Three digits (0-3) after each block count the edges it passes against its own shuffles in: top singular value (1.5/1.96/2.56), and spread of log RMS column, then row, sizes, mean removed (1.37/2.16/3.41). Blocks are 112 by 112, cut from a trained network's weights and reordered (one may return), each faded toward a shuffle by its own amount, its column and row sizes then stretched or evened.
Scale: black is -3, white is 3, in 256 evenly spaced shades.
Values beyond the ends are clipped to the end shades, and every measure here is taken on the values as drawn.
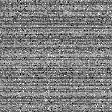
3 1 0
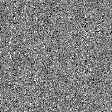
0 1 0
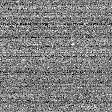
2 0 2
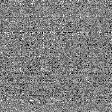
0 2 2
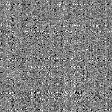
1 1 2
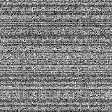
3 1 1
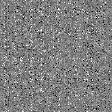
0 2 1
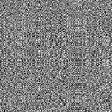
3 1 1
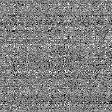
1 2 2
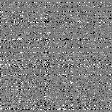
0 2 3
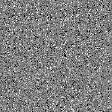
0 2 1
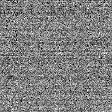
1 2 0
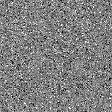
1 1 0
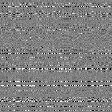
3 0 3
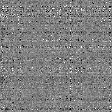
1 2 2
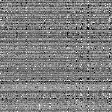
3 2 2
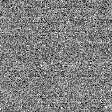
0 1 1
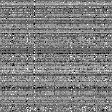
3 2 2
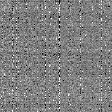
1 3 0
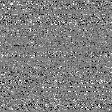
0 0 3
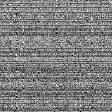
3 2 0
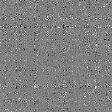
0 2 2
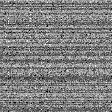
3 1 0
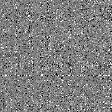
1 2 1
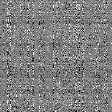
1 3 0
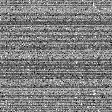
3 0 0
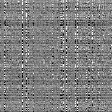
3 3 0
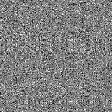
2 0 1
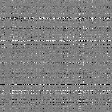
2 2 3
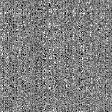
1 2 1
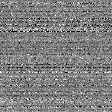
2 0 3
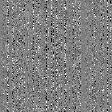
0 3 0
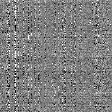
1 3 0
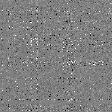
0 2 2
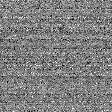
1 0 2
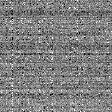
2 2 1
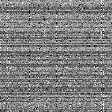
3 2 0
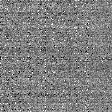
1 2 1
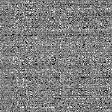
1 2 2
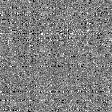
1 0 2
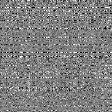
2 1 3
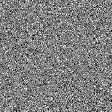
1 1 0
